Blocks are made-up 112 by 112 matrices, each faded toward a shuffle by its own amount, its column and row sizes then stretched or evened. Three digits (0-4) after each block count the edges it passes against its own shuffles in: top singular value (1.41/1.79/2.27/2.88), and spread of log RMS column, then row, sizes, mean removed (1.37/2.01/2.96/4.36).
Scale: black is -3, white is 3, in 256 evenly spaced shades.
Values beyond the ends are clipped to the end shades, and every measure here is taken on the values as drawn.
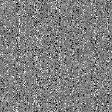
1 3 0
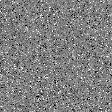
0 1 1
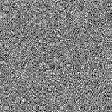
3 0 0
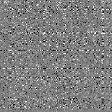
3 2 3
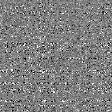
1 2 3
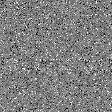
0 1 1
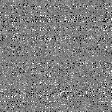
0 2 3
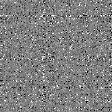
2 2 2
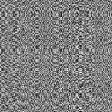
4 3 0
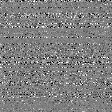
1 0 4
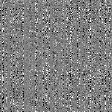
0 4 2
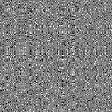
4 2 1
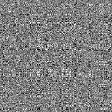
3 2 2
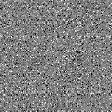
3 1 1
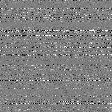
1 0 4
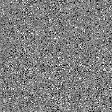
1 2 2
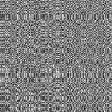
4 3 0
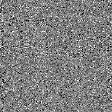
1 2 1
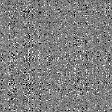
2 3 2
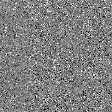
0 2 1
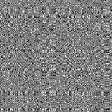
4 1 2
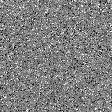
1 0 0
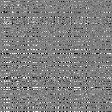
4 2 4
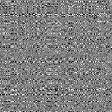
4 1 3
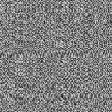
4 2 0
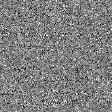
0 1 2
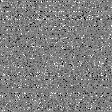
1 0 3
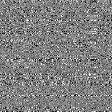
3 0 3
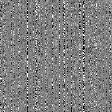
2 4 0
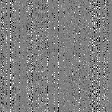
3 4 0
